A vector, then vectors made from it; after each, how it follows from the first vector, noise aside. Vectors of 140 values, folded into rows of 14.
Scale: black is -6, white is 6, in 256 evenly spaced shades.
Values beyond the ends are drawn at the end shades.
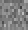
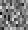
reversed, negated, scaled up.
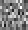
negated, scaled up.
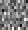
wrapped around, scaled up.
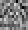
wrapped around, scaled up.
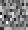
reversed, negated, scaled up.
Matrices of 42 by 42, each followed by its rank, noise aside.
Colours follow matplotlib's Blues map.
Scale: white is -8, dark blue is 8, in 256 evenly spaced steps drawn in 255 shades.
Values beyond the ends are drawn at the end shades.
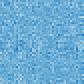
seven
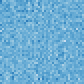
seven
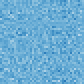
seven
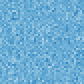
seven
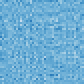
six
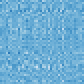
four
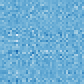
five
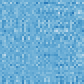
five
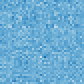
seven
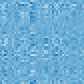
three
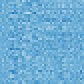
five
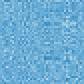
four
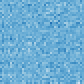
five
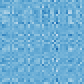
three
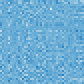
four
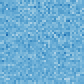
seven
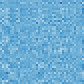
five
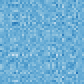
four
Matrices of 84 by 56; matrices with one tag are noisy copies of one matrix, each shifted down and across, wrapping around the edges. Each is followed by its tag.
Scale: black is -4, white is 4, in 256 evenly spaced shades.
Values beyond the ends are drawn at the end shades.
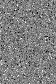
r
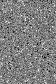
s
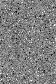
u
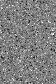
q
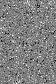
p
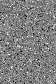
s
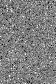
u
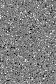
p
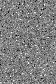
r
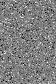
p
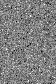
u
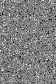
u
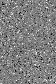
s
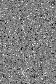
p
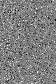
r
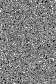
u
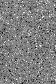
u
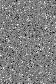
s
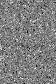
s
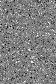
q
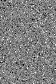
r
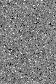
r
